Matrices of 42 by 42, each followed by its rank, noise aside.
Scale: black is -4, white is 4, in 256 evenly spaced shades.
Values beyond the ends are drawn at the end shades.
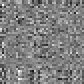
five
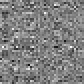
six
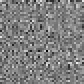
five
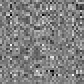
four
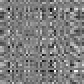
three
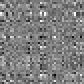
three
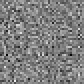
six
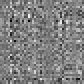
five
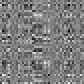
three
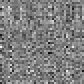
five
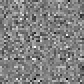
six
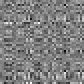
three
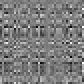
three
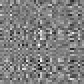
four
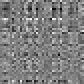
three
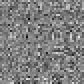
six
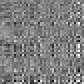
two
